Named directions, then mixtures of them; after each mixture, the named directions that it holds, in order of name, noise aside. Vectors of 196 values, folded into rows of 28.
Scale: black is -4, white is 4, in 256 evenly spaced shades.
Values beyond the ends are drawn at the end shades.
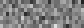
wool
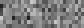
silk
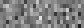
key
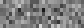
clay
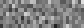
wool.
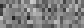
silk.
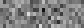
clay.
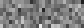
clay, wool.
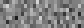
key.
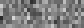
silk.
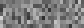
silk, wool.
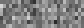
silk.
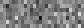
key.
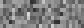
clay, silk.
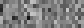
key, silk.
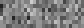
silk.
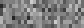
silk.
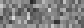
clay, silk.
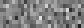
key.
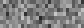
key, wool.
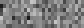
silk.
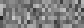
silk, wool.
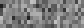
silk.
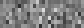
clay, key.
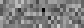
clay, silk.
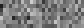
silk.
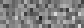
key, wool.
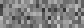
clay, silk.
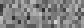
silk.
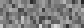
clay, wool.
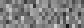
key, wool.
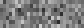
clay.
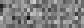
silk.
